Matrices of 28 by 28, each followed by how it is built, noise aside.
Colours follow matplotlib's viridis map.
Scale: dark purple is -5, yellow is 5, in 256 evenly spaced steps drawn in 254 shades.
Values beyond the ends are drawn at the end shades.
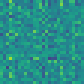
low rank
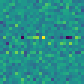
uneven rows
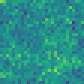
smooth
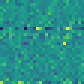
uneven rows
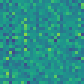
low rank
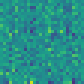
low rank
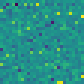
sparse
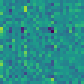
low rank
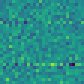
uneven rows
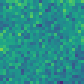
smooth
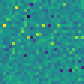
sparse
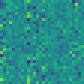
uneven columns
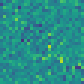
block diagonal
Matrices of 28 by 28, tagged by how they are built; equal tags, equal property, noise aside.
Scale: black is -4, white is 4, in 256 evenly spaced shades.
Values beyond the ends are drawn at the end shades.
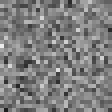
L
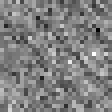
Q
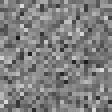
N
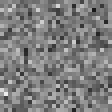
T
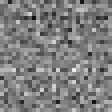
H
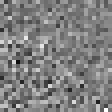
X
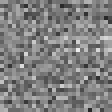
L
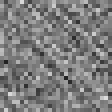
Q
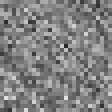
Q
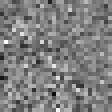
X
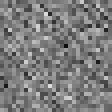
Q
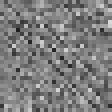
Q
